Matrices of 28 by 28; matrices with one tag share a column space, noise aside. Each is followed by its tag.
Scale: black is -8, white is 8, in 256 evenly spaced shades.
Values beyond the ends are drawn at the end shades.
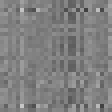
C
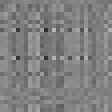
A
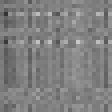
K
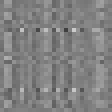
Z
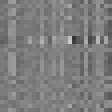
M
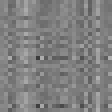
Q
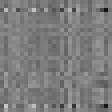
C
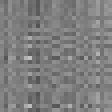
Q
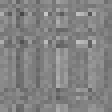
K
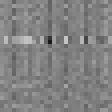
M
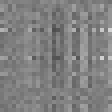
A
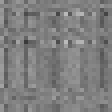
K
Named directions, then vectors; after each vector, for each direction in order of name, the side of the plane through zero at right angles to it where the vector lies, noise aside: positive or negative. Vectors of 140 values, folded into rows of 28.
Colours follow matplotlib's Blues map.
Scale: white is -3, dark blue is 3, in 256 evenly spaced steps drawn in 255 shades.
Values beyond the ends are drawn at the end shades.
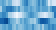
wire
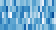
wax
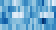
negative, positive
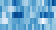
positive, negative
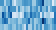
negative, positive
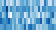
positive, positive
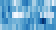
negative, positive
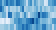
negative, negative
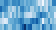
positive, negative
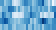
negative, positive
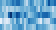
negative, negative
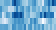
positive, negative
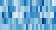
negative, positive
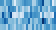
negative, positive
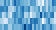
positive, negative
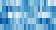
positive, positive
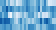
positive, positive
